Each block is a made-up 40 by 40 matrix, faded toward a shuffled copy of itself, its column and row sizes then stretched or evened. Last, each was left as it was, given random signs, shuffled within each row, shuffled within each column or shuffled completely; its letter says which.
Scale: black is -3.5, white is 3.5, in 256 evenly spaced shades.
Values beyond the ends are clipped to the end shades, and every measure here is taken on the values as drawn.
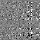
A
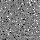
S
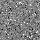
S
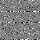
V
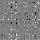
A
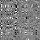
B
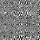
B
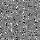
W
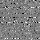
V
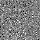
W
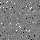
S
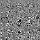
A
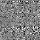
A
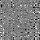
B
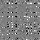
B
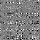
B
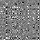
B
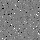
S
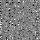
W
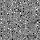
W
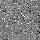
S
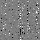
W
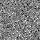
S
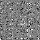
A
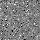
S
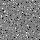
S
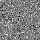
S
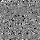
V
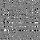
B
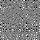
B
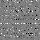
V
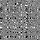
B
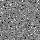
S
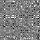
B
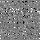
V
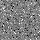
S
